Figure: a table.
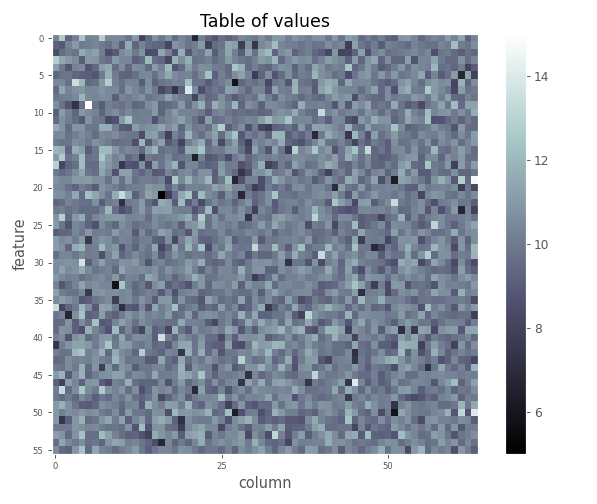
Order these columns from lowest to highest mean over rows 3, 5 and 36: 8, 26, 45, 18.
26, 45, 8, 18
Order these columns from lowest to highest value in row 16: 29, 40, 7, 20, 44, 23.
23, 29, 20, 40, 44, 7
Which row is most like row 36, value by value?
17
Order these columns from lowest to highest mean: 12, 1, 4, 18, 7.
12, 18, 1, 7, 4
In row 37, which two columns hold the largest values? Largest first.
38, 4
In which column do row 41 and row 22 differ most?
51
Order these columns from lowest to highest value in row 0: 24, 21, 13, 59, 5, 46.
21, 13, 24, 46, 5, 59
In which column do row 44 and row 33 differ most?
9
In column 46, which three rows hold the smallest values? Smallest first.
34, 27, 31
